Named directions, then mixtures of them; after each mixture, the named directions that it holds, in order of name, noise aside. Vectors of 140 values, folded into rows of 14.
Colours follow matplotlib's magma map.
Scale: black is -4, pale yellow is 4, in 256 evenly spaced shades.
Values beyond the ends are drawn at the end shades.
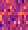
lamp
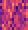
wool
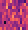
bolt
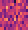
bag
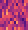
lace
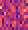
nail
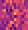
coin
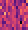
bolt, nail.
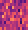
bolt.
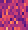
lace.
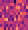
bag.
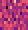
bag, bolt.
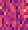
nail.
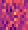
coin.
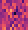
coin, wool.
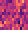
bolt, lamp.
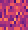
bag, lace.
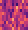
wool.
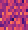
bag, lace, lamp.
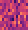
bag, lamp, nail.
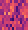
lamp, nail, wool.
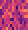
lace, nail, wool.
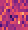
bag, coin, lamp.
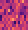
lamp, nail.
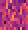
bolt.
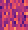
lace, nail, wool.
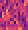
lace.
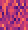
bag, lace, wool.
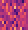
bolt, coin, lamp.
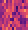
lace, nail, wool.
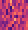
bag, bolt, coin.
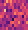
coin, lamp.
